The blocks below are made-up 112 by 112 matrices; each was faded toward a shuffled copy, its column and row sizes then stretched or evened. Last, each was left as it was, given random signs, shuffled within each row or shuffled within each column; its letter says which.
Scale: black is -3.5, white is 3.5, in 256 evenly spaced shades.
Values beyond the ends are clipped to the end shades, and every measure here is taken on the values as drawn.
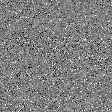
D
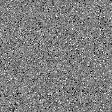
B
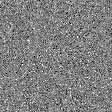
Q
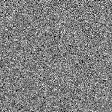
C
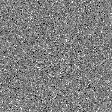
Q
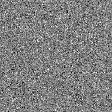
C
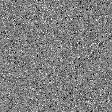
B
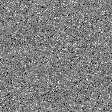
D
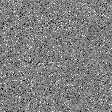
D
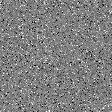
Q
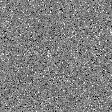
D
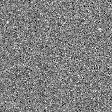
Q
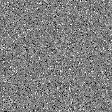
B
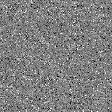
C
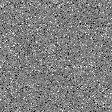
D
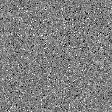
C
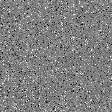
C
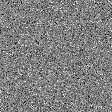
D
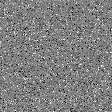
D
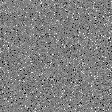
Q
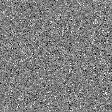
B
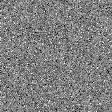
Q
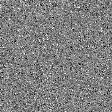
B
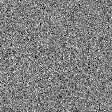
B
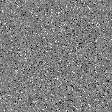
Q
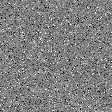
D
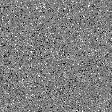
B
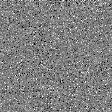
C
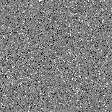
Q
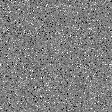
D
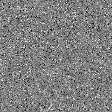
B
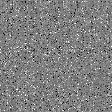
C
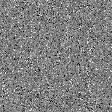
Q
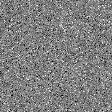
B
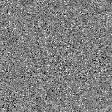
C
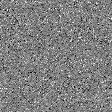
D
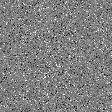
Q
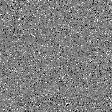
C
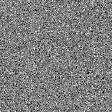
B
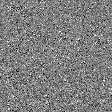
B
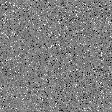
C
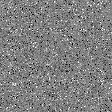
B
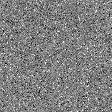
Q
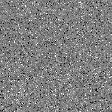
C
